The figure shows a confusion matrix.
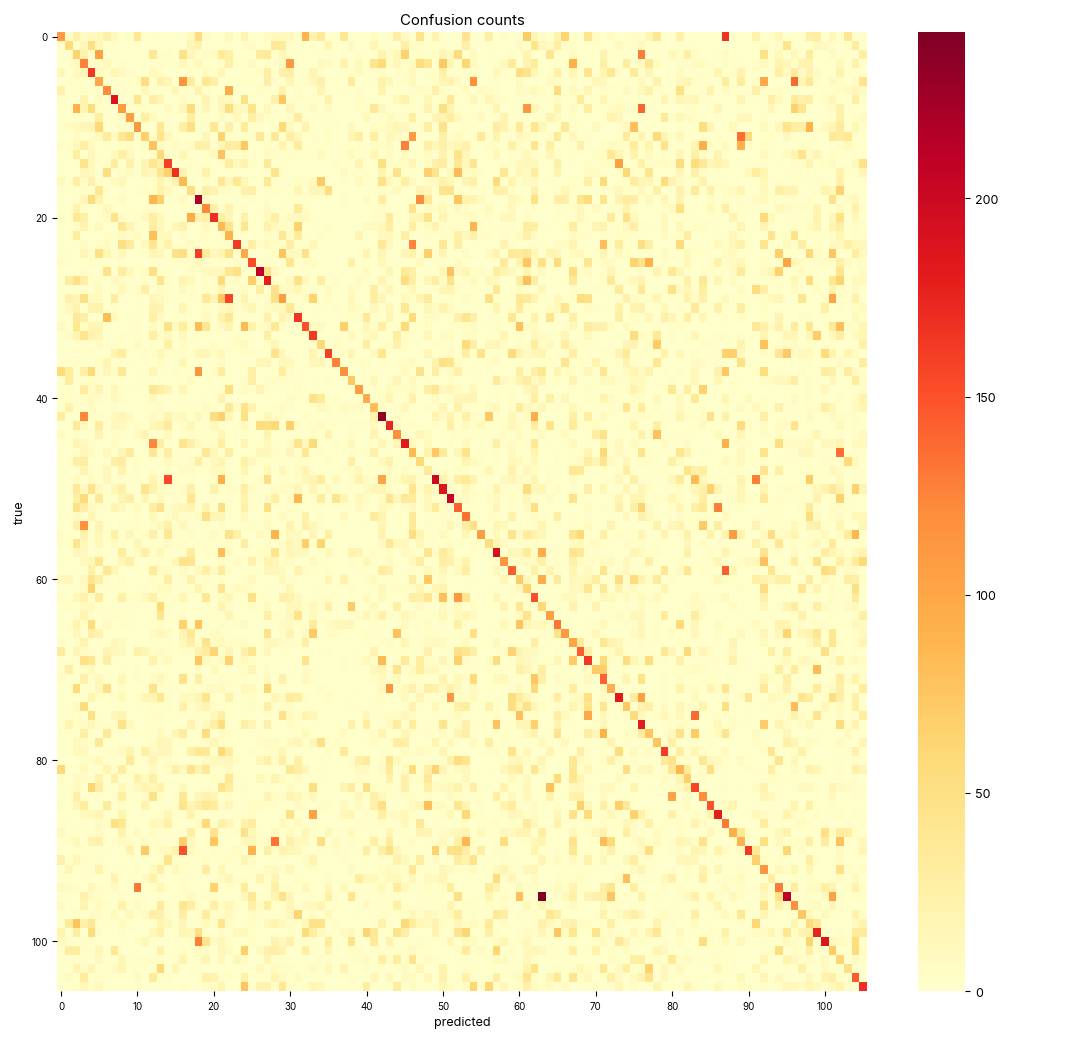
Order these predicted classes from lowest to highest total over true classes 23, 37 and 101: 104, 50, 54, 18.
54, 50, 104, 18
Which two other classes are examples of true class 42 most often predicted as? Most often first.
3, 62
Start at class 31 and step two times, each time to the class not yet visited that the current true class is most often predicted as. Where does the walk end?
22
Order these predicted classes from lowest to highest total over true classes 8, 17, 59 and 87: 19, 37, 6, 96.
37, 6, 96, 19
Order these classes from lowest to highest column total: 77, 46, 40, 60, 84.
40, 77, 84, 60, 46
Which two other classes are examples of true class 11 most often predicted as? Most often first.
89, 46
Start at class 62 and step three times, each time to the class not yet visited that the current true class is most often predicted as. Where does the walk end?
33
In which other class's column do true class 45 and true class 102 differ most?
12
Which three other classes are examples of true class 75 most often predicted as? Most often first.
83, 69, 60
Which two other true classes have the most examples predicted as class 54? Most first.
5, 21
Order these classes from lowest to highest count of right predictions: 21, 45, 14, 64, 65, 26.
21, 64, 65, 14, 45, 26
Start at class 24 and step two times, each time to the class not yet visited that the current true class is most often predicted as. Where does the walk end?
47
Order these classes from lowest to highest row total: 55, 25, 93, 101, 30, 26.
93, 30, 101, 25, 26, 55
